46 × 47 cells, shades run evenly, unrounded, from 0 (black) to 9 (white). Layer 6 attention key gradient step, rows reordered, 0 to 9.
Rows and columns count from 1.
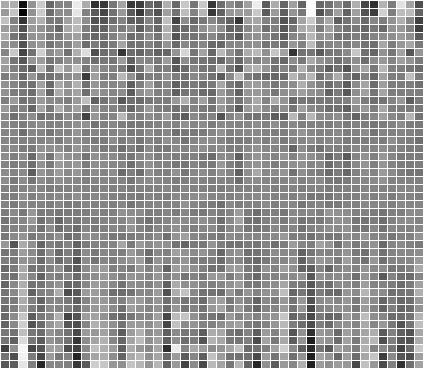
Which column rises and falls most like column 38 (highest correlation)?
27
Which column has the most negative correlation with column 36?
2
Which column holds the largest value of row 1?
35
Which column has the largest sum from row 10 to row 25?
9
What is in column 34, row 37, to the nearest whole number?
4
